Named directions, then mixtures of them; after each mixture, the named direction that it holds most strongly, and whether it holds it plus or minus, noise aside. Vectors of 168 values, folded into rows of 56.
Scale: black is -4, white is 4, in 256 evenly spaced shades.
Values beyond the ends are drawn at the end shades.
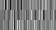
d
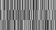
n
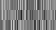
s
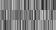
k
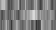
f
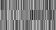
n, minus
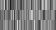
d, plus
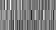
d, minus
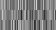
s, plus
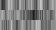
f, minus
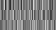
n, minus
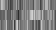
f, plus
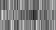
f, minus
